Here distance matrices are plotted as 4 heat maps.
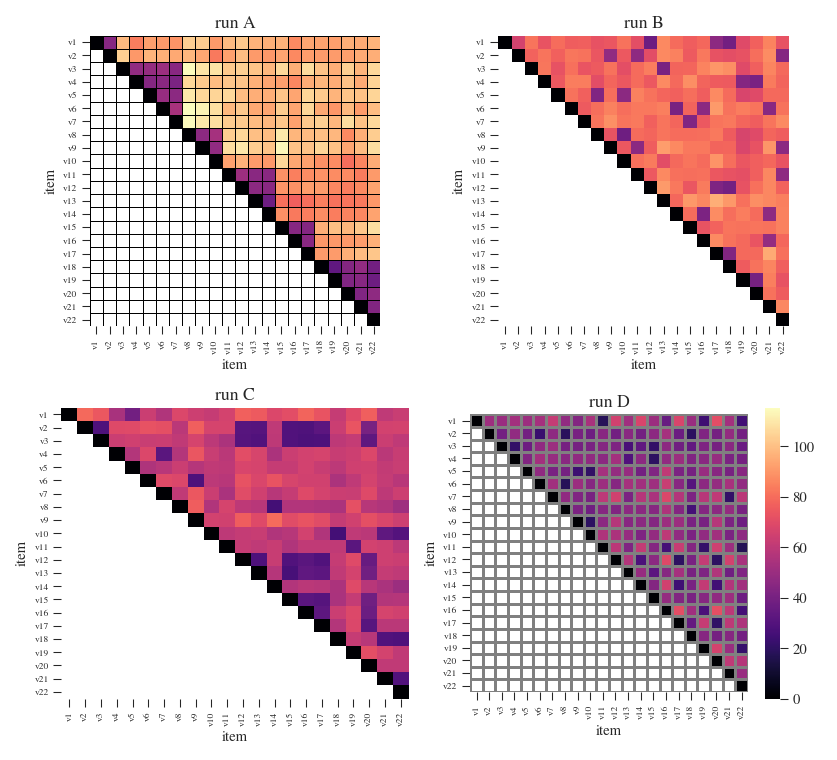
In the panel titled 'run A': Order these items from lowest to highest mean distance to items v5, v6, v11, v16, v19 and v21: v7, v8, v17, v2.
v7, v17, v2, v8
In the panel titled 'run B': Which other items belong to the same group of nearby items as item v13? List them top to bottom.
v3
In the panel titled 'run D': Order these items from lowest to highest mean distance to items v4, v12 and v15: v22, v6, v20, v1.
v20, v22, v6, v1
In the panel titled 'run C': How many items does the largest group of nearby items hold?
8
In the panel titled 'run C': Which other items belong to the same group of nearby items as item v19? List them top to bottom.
v11
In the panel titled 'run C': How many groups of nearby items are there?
7
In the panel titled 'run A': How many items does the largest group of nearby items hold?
5
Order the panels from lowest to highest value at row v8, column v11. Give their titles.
run D, run C, run B, run A
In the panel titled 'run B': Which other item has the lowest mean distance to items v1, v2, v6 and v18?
v12
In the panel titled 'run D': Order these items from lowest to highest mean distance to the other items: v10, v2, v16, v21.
v2, v10, v21, v16
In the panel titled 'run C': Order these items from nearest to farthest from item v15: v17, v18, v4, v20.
v17, v20, v18, v4
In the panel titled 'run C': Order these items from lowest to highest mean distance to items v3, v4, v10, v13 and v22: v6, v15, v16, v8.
v15, v16, v8, v6
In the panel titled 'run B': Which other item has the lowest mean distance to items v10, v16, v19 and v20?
v4
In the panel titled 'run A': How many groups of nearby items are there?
6
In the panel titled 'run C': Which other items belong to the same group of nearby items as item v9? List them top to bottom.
v6
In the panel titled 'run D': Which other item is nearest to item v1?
v11
